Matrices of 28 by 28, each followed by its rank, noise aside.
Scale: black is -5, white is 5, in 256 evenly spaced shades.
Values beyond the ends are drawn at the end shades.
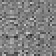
five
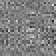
four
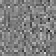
four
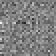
four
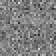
seven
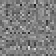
four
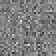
seven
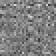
five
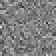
seven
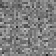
six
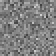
seven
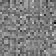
seven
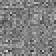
seven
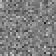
seven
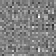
five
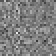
five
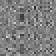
five
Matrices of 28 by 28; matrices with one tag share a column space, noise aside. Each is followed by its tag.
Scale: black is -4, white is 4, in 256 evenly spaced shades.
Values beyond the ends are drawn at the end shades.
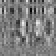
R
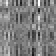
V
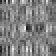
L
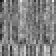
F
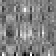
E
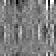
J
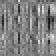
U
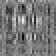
U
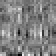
E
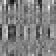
J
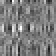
L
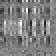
R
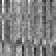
F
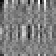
J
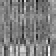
F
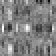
L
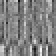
F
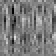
U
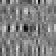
L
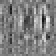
U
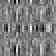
L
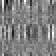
J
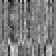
F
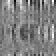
J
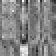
F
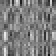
V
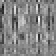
U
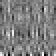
E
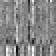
F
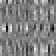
L
